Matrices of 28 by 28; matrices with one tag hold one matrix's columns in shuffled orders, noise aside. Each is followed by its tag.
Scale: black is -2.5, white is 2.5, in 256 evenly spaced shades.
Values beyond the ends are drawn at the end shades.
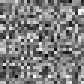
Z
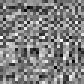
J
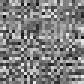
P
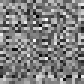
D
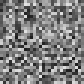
P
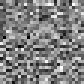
P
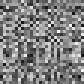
J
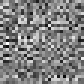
D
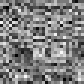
J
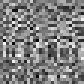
J
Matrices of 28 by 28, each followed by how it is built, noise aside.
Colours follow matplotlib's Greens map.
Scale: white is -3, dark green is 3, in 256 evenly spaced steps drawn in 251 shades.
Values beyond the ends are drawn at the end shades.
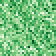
Toeplitz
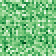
blocks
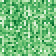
blocks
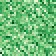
Toeplitz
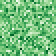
repeating columns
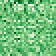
low rank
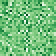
low rank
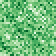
Toeplitz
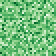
noise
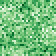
smooth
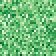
repeating columns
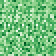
repeating columns
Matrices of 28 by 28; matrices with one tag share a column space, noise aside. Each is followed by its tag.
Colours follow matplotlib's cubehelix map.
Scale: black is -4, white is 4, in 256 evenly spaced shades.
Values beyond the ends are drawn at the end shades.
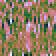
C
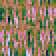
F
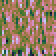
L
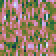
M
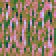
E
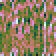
C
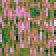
E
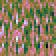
E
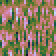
F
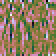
C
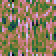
C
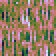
F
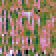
L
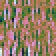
F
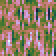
F
